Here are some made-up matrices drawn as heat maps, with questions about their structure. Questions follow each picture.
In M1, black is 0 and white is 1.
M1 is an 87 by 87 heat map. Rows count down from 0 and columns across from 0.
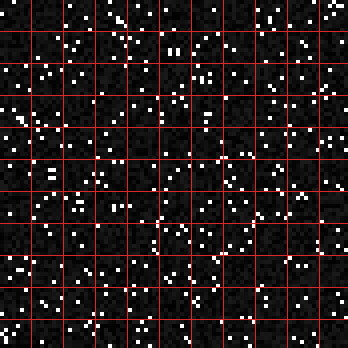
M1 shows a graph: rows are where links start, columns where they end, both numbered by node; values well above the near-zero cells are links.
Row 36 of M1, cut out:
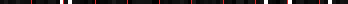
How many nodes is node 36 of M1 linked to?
5
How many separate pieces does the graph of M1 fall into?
2
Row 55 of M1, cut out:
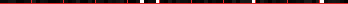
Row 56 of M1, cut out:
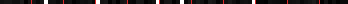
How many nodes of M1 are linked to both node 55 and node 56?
2
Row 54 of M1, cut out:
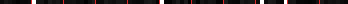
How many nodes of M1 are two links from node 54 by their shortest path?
4
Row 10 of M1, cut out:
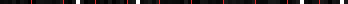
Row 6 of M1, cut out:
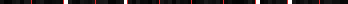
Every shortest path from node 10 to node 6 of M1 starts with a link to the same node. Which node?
node 34
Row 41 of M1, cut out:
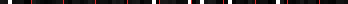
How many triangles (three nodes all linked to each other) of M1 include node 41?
4
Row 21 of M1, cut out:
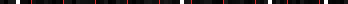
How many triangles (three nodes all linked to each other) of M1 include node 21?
3
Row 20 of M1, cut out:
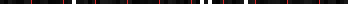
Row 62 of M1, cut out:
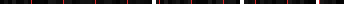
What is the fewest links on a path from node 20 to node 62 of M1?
4
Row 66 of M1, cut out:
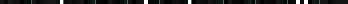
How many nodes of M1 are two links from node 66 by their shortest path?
10
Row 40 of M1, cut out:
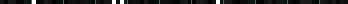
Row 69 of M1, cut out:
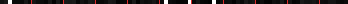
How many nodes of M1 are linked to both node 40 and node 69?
0
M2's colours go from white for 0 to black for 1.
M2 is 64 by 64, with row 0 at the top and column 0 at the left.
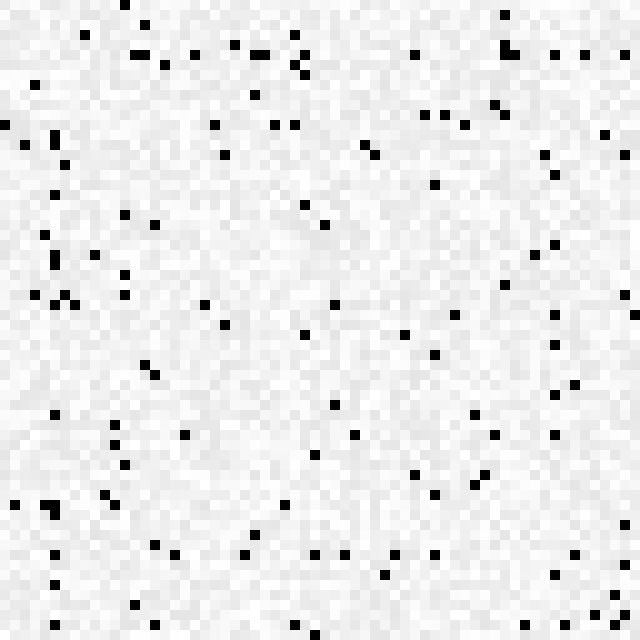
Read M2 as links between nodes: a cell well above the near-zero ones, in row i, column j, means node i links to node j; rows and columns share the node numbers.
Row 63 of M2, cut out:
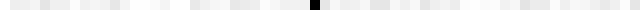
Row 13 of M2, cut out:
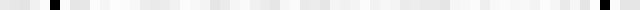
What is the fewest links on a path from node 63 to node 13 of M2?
4
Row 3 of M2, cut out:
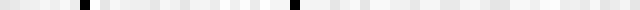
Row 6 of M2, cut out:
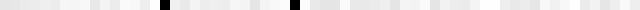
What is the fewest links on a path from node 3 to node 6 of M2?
2
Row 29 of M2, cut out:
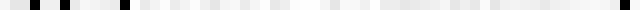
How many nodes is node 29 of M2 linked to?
4
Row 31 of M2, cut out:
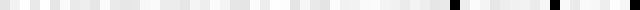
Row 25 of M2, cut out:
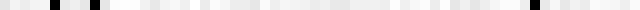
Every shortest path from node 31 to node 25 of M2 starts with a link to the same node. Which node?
node 55
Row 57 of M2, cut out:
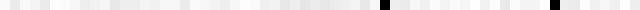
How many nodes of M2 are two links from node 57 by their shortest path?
7
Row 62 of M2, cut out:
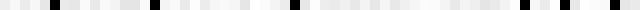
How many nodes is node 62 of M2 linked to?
6
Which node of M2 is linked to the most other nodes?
node 5
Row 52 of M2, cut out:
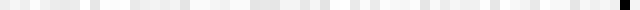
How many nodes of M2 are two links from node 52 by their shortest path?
5
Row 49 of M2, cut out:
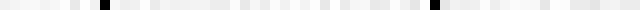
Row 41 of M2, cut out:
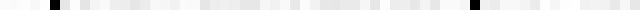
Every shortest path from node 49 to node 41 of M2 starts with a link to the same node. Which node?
node 43
